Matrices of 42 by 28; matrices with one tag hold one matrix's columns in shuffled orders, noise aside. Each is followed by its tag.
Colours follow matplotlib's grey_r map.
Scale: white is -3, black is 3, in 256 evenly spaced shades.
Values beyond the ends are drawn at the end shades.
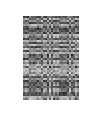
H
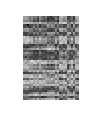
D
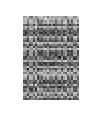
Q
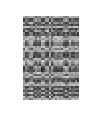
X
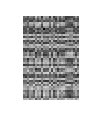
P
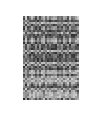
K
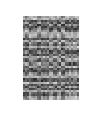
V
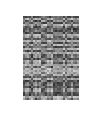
H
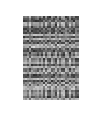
P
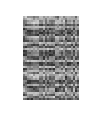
Q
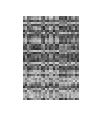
K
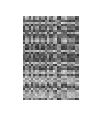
K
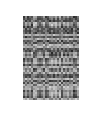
P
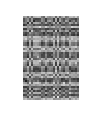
X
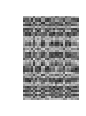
X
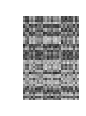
D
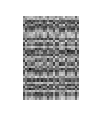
V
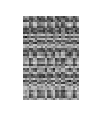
P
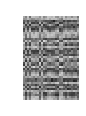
V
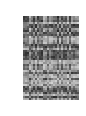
D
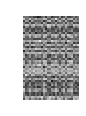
H
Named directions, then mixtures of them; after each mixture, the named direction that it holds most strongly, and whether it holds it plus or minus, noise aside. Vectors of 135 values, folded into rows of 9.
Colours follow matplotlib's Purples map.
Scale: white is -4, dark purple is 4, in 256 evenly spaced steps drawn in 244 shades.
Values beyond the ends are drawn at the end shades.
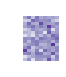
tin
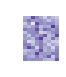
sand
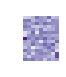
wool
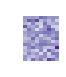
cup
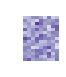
cup, minus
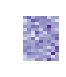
tin, plus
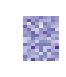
cup, plus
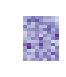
sand, plus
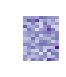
cup, plus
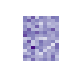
tin, minus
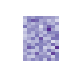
cup, plus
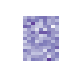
cup, plus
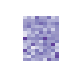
wool, plus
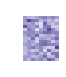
cup, plus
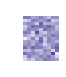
wool, minus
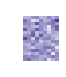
cup, minus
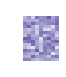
sand, minus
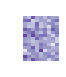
tin, minus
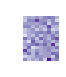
tin, plus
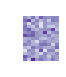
tin, minus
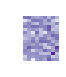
tin, plus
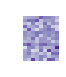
cup, plus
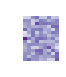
wool, plus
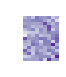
tin, plus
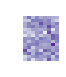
tin, plus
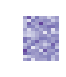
tin, plus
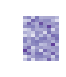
tin, plus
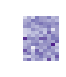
tin, plus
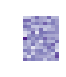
wool, plus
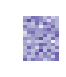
sand, plus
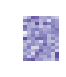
wool, plus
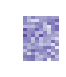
cup, minus
